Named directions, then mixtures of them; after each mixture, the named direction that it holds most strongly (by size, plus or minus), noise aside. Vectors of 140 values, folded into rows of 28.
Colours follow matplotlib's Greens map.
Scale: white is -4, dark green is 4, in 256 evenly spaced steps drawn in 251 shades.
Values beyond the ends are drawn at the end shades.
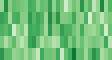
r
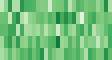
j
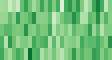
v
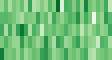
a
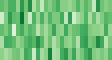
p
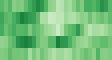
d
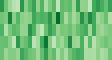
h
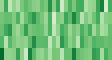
v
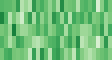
p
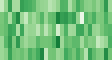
j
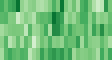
v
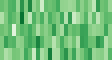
p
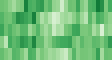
d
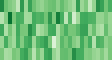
h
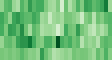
d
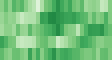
d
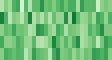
p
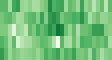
d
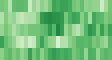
d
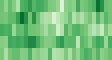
d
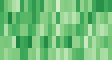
h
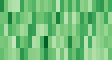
h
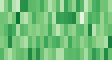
j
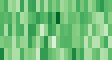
h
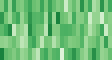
r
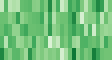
v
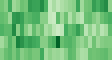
d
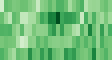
d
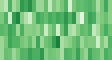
j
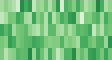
v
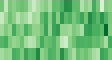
r
